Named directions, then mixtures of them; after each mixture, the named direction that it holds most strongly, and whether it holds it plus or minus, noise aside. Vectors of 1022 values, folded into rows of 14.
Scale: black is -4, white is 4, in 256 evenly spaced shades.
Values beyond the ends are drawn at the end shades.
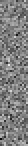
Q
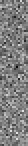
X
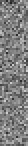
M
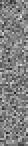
M, plus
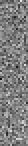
X, plus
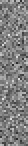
X, minus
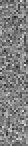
X, plus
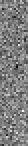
X, plus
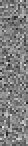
Q, minus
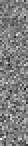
Q, minus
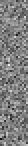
Q, plus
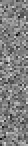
Q, plus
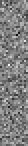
M, plus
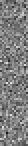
Q, minus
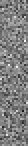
X, minus
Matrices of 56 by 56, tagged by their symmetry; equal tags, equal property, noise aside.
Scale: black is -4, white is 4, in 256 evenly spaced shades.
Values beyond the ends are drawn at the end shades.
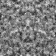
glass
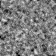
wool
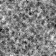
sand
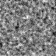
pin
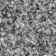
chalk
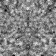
glass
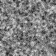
pin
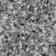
sand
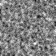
chalk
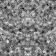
glass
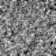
chalk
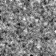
pin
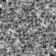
sand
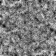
sand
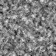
sand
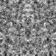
glass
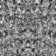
glass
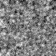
pin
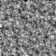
pin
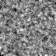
chalk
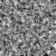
pin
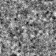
pin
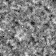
wool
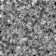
chalk
